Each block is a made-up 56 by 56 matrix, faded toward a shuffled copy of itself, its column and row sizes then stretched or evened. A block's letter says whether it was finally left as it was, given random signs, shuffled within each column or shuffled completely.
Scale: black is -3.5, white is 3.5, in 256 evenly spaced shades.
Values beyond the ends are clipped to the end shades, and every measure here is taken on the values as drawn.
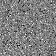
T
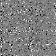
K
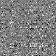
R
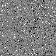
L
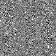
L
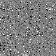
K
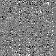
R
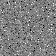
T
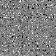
K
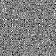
R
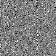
L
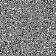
K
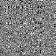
R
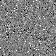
T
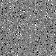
L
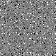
K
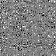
R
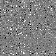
K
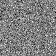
T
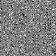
R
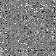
K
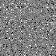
R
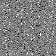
L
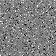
T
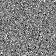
T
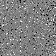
L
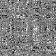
R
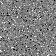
T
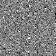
L
